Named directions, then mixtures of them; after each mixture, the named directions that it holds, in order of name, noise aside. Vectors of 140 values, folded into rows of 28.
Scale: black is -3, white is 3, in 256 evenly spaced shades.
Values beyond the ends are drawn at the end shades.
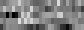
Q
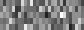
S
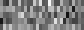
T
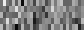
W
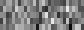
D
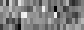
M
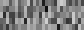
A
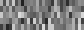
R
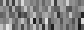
R.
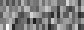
A, Q, R.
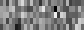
M, S.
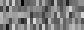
R.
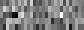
Q, S, W.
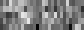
D, M, Q.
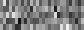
M, Q, W.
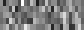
S, W.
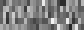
A, D.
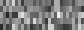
Q, R.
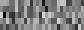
A.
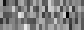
S, T.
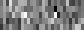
D, M.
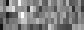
M, Q, T.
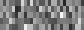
S.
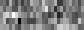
A, M, Q.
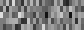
R, S, W.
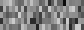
D, S, W.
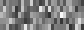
S.
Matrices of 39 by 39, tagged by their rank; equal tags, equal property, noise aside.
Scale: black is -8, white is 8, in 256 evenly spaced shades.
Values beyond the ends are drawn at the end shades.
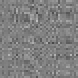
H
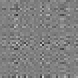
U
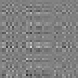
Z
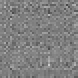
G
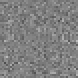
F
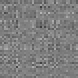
H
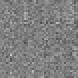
F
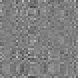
H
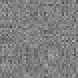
G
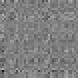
H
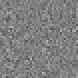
F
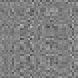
H
